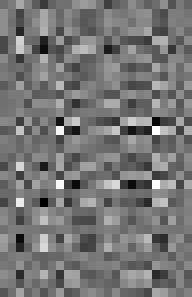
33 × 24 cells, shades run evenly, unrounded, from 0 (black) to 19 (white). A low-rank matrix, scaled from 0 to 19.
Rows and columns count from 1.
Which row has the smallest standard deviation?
26
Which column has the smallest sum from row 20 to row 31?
3
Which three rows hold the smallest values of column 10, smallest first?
21, 15, 12
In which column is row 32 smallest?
8
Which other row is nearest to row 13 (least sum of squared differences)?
22
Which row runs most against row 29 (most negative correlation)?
25
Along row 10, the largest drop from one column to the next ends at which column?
9
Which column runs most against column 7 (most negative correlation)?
11
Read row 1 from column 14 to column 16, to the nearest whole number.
5 7 8
